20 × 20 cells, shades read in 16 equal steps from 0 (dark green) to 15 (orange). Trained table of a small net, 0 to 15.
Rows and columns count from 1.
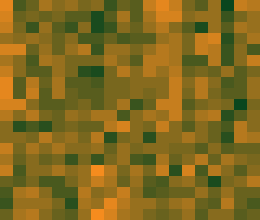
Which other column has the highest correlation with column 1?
13
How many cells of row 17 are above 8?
6
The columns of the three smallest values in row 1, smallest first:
18, 9, 2
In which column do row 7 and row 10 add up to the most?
1
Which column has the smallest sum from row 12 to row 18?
12
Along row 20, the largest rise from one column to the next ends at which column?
8
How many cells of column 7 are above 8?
6
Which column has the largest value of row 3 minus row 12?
4
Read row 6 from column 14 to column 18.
10 4 4 11 3
